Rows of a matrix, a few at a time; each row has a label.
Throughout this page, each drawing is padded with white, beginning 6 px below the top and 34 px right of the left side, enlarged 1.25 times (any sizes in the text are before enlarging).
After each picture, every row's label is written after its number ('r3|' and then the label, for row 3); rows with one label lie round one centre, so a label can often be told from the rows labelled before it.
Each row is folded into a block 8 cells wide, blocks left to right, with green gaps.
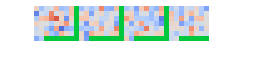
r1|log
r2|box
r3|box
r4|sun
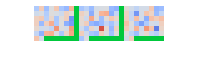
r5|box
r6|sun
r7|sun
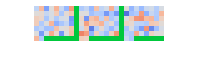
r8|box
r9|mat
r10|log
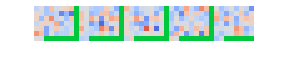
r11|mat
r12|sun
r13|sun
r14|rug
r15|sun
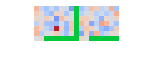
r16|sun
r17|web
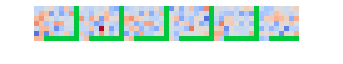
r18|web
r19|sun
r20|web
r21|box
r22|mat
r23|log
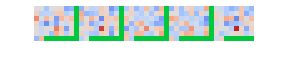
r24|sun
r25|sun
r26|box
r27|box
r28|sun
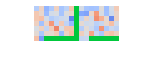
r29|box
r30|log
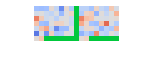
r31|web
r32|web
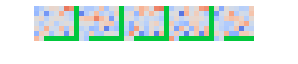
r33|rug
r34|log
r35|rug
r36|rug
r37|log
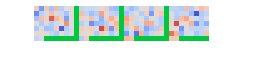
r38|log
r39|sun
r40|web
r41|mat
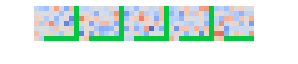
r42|box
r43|web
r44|log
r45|rug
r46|mat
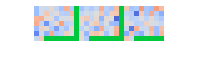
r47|web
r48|box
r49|rug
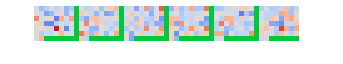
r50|sun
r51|mat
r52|box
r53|box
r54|mat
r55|sun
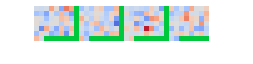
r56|rug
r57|box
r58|sun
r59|log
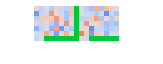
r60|log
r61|mat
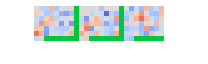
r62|mat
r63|mat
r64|log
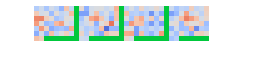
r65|web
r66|log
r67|mat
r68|log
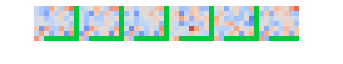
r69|rug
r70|rug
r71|rug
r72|sun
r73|box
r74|rug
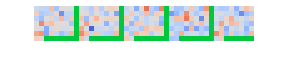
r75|mat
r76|mat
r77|box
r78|log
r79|mat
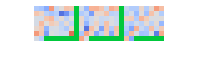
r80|mat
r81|rug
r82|rug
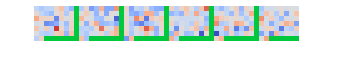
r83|sun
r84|box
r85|sun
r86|rug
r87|web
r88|web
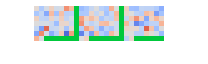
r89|rug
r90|web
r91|sun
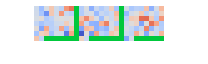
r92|rug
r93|web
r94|log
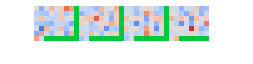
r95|rug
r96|log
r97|sun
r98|sun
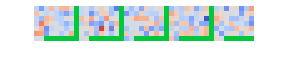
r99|mat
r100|sun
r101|log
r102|box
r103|box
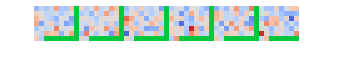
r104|box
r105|rug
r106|web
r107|sun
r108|box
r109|mat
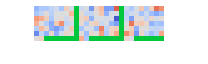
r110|web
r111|box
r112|mat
